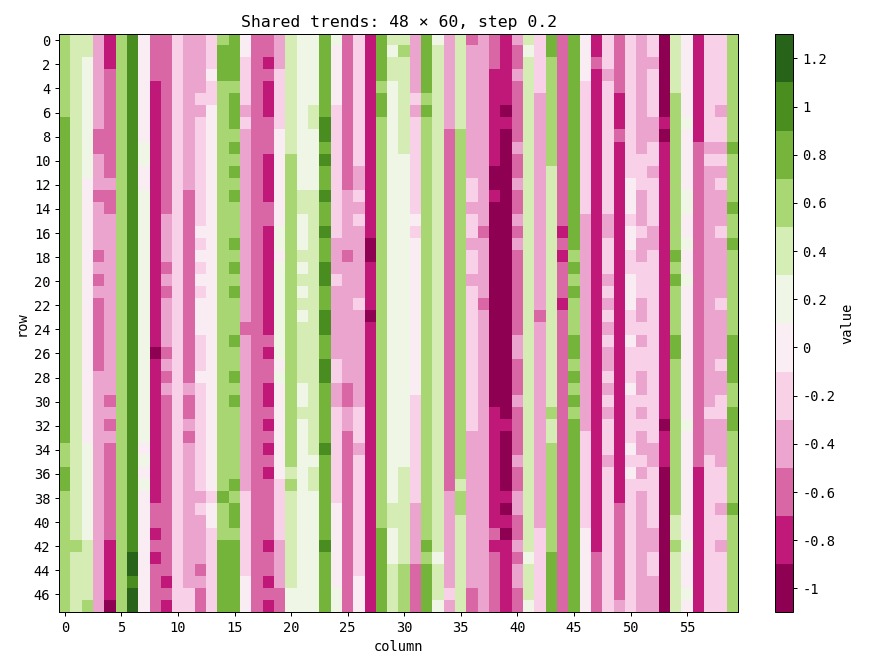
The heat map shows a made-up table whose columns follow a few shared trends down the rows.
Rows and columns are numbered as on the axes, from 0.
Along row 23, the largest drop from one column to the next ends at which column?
24
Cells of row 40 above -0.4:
36
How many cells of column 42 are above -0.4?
12
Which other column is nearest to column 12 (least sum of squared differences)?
31
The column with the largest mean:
6
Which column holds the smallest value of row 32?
53
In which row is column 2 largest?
47
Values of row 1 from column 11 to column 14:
-0.4 -0.4 -0.2 0.8
